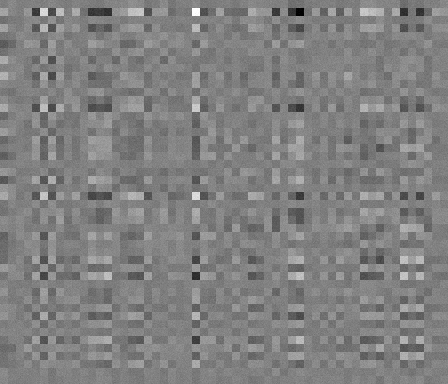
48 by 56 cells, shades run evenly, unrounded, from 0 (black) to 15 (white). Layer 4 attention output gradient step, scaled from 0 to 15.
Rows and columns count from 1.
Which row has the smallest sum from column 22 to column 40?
2
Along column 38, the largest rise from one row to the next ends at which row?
3
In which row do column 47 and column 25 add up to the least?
35
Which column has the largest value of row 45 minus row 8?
7
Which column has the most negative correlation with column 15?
11
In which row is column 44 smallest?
18
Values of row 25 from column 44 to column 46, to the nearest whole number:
9 7 10
